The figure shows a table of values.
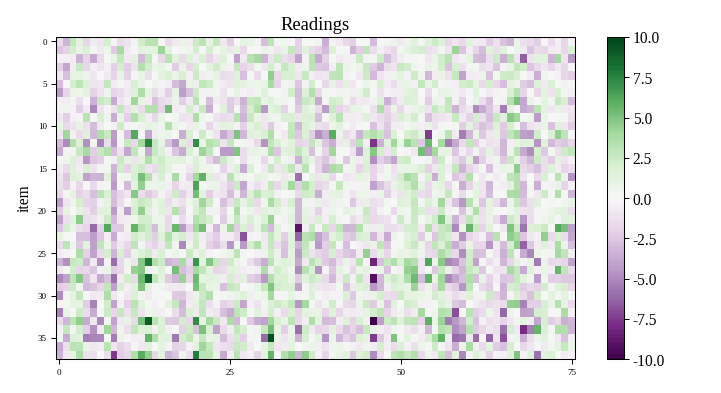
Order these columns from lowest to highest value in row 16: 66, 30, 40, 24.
40, 24, 30, 66
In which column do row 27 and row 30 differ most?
17
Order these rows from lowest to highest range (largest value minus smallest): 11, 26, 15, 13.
15, 13, 11, 26
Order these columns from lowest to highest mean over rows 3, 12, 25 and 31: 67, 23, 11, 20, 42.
42, 11, 23, 67, 20
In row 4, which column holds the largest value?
31
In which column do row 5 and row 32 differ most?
58
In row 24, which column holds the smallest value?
68
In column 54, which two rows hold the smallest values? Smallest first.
11, 13
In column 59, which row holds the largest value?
5
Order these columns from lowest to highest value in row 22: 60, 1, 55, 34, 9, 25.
9, 55, 34, 1, 25, 60
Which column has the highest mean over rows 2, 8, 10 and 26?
13
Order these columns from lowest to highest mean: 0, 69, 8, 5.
8, 5, 0, 69
